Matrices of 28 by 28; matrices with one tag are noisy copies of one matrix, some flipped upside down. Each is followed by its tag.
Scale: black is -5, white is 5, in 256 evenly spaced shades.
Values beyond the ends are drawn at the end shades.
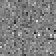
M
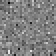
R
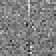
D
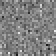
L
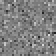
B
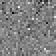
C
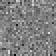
R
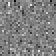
R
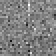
D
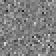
B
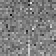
D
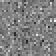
M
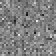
M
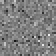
B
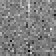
D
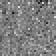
C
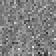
C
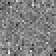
R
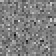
M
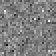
B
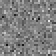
B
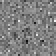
M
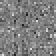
M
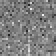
D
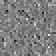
B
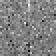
D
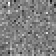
R
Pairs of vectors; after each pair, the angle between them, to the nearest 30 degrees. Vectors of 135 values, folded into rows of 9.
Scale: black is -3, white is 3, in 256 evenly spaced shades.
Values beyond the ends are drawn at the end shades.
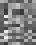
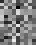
120 degrees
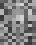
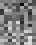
150 degrees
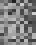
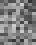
30 degrees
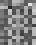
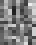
60 degrees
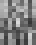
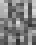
30 degrees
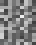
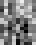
120 degrees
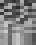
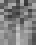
30 degrees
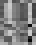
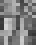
90 degrees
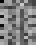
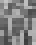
90 degrees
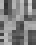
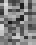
120 degrees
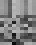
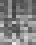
150 degrees
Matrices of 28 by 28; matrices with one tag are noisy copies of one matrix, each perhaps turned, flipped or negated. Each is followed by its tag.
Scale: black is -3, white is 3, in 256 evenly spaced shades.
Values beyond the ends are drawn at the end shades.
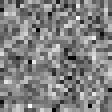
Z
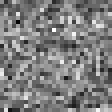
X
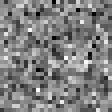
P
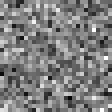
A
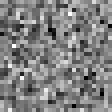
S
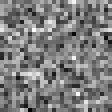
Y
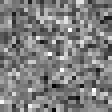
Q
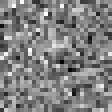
Z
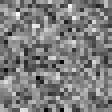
P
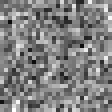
Q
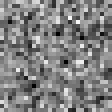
S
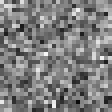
S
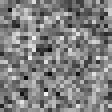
X
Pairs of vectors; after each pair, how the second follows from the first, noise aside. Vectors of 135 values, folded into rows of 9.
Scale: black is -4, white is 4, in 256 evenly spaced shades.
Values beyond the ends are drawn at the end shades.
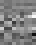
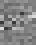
partly zeroed.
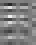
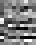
reversed, negated, scaled up.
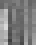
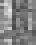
wrapped around.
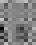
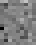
partly zeroed.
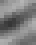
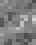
reversed, negated, partly zeroed.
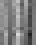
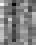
wrapped around.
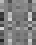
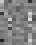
partly zeroed.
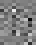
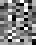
wrapped around, negated, scaled up.
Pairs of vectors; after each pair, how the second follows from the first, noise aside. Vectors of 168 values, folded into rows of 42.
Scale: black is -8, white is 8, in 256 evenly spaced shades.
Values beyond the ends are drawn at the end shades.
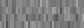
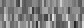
wrapped around, negated, scaled up.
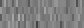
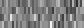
wrapped around, negated, scaled up.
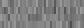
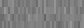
negated, shrunk.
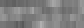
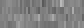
wrapped around, partly zeroed.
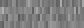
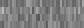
copied.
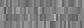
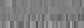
wrapped around, partly zeroed.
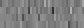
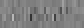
reversed, partly zeroed.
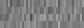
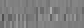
wrapped around, partly zeroed.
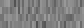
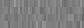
negated, shrunk.
